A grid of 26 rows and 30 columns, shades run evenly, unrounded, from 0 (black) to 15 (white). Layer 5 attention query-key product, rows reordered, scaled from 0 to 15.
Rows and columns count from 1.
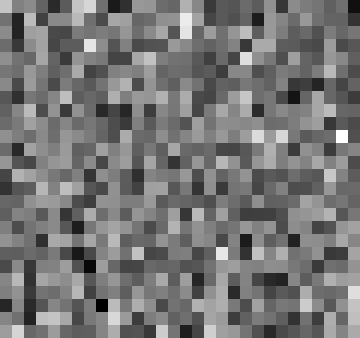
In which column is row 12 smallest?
2
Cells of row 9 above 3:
27
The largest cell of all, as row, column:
11, 29
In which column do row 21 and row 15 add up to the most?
6
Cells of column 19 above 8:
12
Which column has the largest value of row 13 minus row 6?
19
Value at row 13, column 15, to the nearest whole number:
3
